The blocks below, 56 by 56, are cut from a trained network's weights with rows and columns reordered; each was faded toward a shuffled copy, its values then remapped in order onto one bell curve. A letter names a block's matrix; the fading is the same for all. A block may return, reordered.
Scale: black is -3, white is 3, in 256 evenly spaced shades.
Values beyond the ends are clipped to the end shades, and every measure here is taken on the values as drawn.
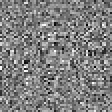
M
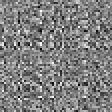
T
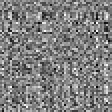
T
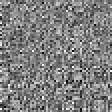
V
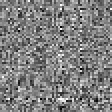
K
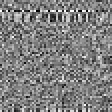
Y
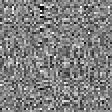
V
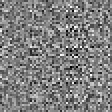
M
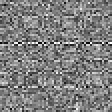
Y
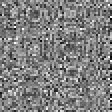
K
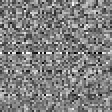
Y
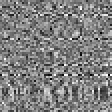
Y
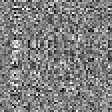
T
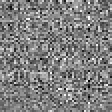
V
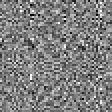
V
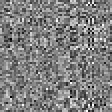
M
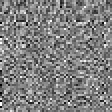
V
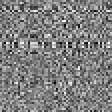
Y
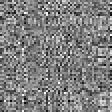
M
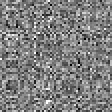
V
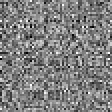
K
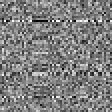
Y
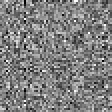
K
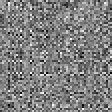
M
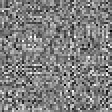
M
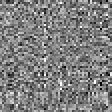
V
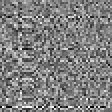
Y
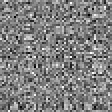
M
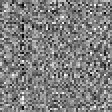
K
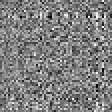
K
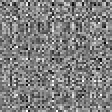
T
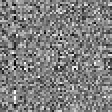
K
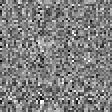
V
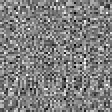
V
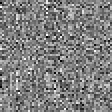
V
